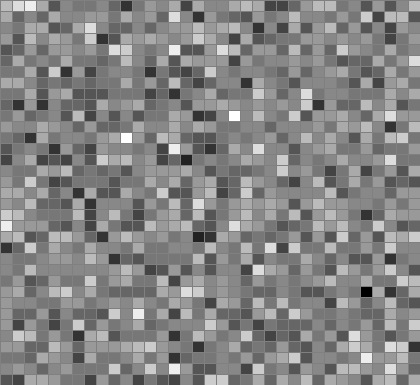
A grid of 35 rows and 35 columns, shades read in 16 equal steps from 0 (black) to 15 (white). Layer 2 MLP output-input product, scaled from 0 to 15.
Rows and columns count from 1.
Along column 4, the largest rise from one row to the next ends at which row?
16
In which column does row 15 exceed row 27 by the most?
33
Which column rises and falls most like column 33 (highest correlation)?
10
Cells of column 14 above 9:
6
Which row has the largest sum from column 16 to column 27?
19
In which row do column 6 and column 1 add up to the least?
15
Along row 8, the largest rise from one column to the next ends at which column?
22
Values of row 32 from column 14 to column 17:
9 8 7 3
